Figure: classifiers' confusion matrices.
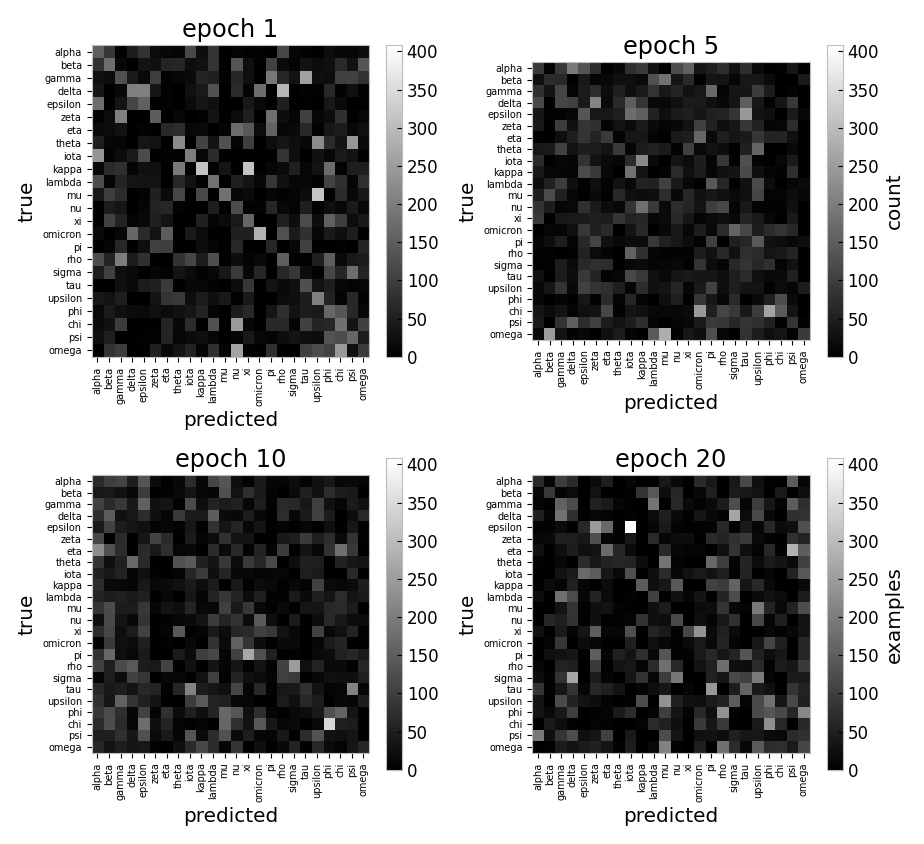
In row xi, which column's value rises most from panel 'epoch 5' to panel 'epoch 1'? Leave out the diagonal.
phi
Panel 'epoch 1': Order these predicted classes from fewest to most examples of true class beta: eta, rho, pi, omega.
rho, eta, pi, omega
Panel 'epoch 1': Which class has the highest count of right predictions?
kappa
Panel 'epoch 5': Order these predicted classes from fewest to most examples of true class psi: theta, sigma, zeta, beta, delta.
beta, theta, sigma, zeta, delta
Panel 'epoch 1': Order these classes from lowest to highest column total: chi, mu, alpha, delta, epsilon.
mu, delta, epsilon, alpha, chi
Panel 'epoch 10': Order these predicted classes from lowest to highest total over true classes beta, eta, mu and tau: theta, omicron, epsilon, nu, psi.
theta, omicron, nu, epsilon, psi
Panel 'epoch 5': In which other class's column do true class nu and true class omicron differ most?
sigma
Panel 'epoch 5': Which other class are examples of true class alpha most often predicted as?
delta
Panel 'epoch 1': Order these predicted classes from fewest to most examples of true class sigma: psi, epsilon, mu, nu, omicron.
epsilon, mu, omicron, nu, psi
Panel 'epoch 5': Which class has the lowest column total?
omega
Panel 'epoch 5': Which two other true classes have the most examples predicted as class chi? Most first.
phi, omicron
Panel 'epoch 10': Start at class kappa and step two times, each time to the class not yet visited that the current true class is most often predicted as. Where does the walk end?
gamma
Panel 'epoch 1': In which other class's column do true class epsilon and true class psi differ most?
alpha
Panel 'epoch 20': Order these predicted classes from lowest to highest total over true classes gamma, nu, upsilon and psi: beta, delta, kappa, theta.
theta, beta, kappa, delta
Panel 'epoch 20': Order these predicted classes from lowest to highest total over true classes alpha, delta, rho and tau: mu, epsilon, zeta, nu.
epsilon, nu, zeta, mu
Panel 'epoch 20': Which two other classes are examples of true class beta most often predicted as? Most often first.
lambda, kappa
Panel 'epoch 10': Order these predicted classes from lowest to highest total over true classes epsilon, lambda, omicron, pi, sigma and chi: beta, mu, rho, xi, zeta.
zeta, rho, mu, xi, beta
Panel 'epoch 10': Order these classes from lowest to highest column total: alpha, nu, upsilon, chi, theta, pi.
pi, theta, chi, upsilon, nu, alpha
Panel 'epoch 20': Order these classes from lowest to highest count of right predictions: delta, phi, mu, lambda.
mu, delta, lambda, phi
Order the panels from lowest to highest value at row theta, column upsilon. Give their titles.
epoch 20, epoch 10, epoch 5, epoch 1
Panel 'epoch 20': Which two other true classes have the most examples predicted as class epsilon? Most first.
iota, theta
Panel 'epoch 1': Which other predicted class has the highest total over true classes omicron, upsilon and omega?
nu
